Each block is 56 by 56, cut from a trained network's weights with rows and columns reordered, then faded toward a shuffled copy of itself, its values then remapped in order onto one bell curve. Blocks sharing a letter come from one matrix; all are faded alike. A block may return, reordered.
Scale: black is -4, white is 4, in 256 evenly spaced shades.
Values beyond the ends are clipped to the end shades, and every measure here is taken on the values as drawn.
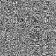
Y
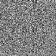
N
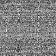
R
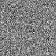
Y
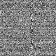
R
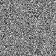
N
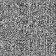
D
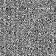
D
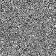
N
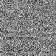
Y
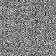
Y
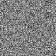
Y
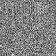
Y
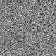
Y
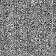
D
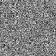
N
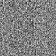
Y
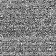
R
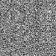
Y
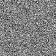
N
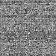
R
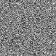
N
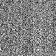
D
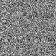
Y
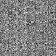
D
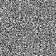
N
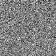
N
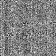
D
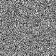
N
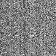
D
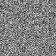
Y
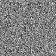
N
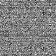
R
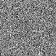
N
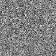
N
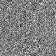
Y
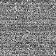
R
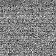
R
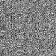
Y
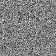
N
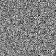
Y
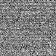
R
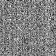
D
